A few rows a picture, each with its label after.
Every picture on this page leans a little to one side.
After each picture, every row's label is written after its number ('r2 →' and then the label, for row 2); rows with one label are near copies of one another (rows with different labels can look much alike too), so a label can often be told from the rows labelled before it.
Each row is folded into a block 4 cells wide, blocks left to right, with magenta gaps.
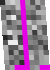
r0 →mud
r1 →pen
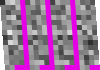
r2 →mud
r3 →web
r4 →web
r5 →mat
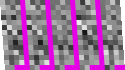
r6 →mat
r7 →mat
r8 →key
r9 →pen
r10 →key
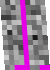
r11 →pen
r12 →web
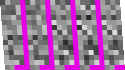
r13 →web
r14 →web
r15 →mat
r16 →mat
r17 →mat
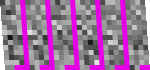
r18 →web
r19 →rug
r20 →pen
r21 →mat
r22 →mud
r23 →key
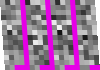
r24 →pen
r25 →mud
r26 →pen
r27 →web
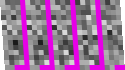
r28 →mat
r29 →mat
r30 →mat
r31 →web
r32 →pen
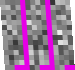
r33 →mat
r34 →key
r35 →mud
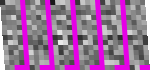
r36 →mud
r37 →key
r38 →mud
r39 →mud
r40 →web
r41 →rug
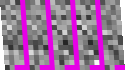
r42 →key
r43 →key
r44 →mat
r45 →mat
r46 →rug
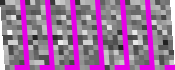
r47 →mud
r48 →web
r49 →mud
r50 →mud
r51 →key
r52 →mud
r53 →mat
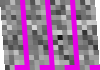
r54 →key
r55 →pen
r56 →web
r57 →pen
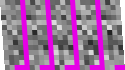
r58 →mat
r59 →pen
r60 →key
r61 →mat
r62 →pen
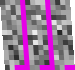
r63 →rug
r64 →mud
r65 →pen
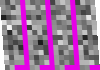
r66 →pen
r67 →mat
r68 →mud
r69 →web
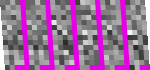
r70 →key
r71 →key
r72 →mat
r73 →mud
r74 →pen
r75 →rug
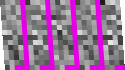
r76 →rug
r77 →mud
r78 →pen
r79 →rug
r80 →mud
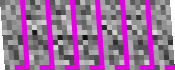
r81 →rug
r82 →pen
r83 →web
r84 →web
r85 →mat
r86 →mat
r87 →rug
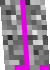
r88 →web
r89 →mud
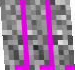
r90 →rug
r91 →rug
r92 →mud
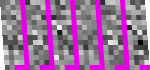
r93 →key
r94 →mud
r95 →pen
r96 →key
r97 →mud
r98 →mat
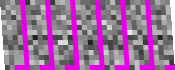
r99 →key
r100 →web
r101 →mud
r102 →mat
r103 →key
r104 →rug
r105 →web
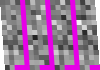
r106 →key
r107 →web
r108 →key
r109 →pen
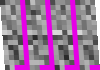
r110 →rug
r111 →web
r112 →rug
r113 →rug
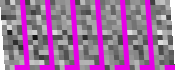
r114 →pen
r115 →web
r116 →rug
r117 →web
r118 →rug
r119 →rug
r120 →mud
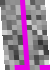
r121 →rug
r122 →mat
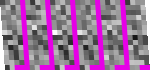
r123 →rug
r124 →pen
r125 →rug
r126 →rug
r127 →pen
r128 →web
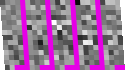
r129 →rug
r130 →mat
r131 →pen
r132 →mud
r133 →mud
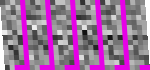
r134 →rug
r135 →pen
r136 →mud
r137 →pen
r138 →web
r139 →web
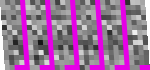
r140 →mat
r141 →mat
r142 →pen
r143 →key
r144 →pen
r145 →mud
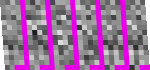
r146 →key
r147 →pen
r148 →mud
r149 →mat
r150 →key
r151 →key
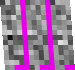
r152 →web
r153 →rug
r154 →mud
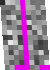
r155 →mud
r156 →mat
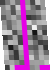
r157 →rug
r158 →pen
